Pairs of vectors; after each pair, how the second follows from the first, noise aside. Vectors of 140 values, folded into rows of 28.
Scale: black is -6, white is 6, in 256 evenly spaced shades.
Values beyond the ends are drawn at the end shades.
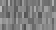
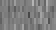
wrapped around, negated, partly zeroed.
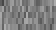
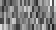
reversed, scaled up.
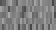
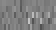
wrapped around, negated, partly zeroed.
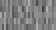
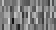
reversed, scaled up.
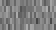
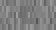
shrunk.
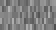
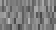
wrapped around, negated.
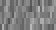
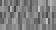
wrapped around.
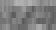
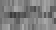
wrapped around, negated.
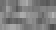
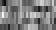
reversed, scaled up.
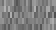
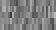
sign-scrambled.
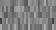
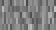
reversed, negated.
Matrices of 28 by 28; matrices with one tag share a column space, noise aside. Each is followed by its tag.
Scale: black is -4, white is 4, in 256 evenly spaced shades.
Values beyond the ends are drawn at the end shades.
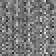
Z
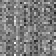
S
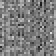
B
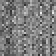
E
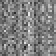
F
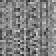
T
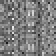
F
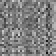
T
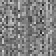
E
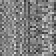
Z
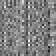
B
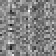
F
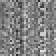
T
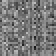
B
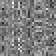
B
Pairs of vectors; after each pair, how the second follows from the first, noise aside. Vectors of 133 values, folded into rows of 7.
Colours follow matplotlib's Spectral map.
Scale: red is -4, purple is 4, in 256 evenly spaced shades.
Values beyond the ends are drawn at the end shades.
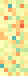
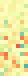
wrapped around, partly zeroed.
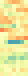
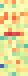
reversed, negated.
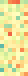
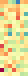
negated.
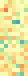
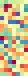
scaled up.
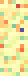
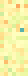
shrunk.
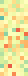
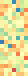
reversed, negated.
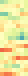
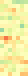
reversed, negated, shrunk.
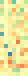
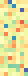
shuffled.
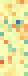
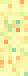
shrunk.
